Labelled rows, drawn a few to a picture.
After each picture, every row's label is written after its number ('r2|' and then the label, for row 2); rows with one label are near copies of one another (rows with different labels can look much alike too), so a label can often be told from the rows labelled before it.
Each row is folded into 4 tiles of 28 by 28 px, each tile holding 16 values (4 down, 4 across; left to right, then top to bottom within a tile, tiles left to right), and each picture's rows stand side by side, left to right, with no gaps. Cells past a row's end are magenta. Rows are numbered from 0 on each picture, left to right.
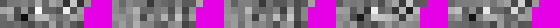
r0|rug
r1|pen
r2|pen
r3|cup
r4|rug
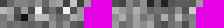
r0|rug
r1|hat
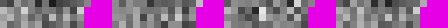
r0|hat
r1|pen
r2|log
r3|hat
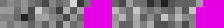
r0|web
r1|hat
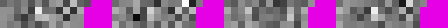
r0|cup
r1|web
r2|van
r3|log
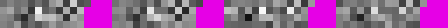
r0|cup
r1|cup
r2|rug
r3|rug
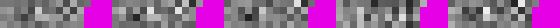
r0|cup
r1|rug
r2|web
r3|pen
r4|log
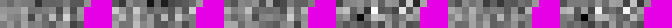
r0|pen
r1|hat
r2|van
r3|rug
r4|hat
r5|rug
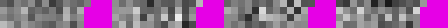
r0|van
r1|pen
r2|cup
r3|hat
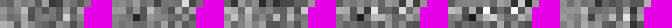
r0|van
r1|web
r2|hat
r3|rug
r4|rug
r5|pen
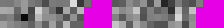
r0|web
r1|van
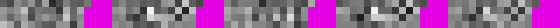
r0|van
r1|cup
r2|pen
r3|cup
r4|cup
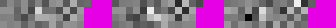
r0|cup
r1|cup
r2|web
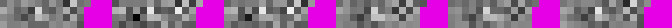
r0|log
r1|rug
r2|rug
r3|cup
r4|cup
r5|log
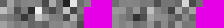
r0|log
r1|web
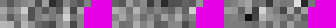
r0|van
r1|hat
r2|web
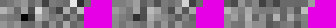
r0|web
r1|web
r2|hat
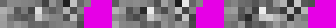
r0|log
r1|log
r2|cup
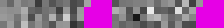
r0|pen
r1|rug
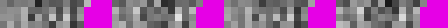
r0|pen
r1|van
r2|pen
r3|van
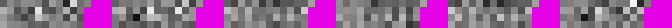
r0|log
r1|rug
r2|hat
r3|pen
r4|hat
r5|web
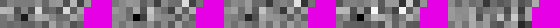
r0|rug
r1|web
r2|web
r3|rug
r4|pen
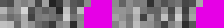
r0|van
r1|pen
